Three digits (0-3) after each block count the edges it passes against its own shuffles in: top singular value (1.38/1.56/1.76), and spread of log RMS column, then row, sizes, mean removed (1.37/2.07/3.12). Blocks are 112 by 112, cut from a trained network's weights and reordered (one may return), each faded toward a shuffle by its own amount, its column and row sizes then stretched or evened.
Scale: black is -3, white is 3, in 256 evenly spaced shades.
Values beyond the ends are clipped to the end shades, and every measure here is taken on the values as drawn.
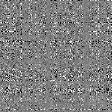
0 3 3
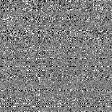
1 2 3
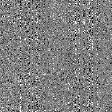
1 3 2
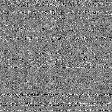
0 0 3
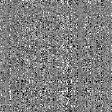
0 3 2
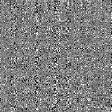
3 3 2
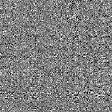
2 2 2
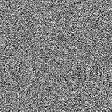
2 1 0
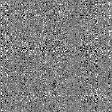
1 3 2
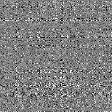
3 2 3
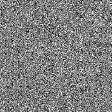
1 2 0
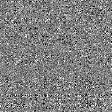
2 2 2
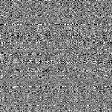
3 1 3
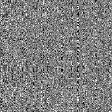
3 3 0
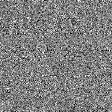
0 0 2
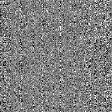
1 3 0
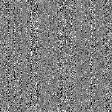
0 3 0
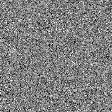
0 1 1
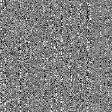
0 3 1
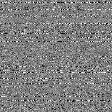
1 0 3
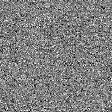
1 0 2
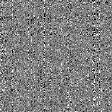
2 3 1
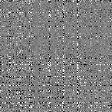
1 3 3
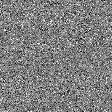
0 0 1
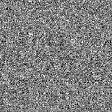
3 0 2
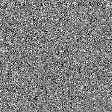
0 1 2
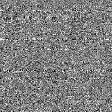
2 0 2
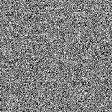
1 1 0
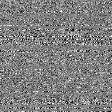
0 0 3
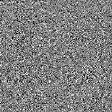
2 2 2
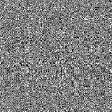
3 2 2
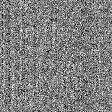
1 1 0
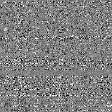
0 2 3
